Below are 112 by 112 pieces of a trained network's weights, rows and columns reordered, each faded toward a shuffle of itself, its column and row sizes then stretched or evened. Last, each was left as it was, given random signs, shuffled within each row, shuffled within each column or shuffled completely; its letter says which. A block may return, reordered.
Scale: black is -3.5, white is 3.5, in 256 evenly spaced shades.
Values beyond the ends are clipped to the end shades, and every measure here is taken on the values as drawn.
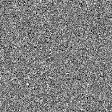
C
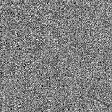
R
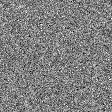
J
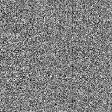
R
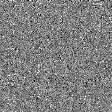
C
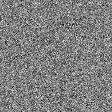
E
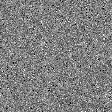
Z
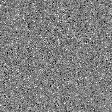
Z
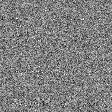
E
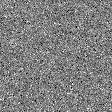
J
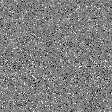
E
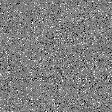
C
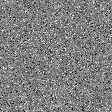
J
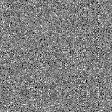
R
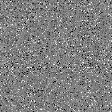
R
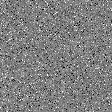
J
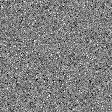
J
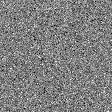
J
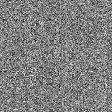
R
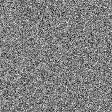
J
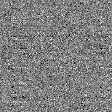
R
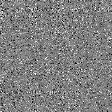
C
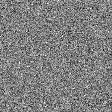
E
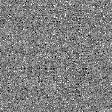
R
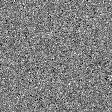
J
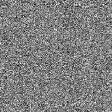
R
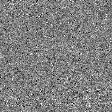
C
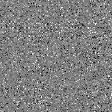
R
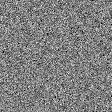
J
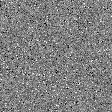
J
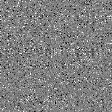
R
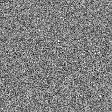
E
